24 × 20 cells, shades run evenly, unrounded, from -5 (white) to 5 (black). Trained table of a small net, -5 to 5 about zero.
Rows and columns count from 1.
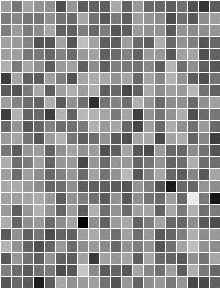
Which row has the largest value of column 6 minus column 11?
1
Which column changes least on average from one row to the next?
3
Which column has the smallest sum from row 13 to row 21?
18
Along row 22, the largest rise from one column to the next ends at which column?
9
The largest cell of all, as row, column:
19, 8
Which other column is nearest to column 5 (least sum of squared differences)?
13
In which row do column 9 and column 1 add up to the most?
22
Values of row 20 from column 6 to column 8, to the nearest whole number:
1 1 -1
